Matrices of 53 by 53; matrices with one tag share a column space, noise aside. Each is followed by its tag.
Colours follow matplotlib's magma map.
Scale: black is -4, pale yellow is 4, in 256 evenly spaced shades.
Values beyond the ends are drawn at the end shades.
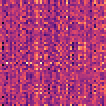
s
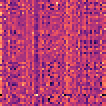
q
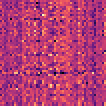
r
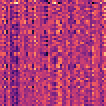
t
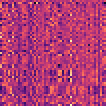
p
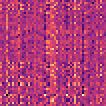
q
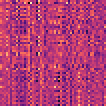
t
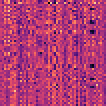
t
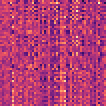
t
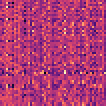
r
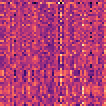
p
